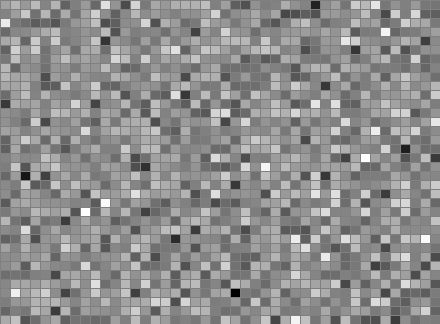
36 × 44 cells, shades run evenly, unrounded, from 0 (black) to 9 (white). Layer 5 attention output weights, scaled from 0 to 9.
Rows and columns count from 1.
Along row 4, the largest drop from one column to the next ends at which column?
40
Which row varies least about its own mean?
8
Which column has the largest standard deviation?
41
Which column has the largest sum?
28
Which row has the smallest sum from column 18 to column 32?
23
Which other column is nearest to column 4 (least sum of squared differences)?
2
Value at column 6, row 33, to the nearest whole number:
5
